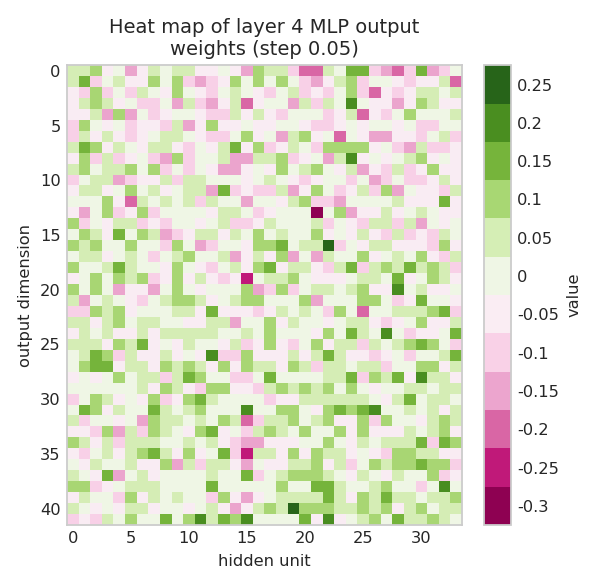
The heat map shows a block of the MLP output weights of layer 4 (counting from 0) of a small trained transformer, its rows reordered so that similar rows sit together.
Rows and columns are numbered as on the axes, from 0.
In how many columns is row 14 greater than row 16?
8
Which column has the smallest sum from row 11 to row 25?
15
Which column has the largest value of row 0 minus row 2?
25
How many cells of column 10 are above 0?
18
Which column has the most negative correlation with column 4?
3
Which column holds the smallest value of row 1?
33
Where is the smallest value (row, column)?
13, 21
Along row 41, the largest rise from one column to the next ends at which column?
22
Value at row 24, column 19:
0
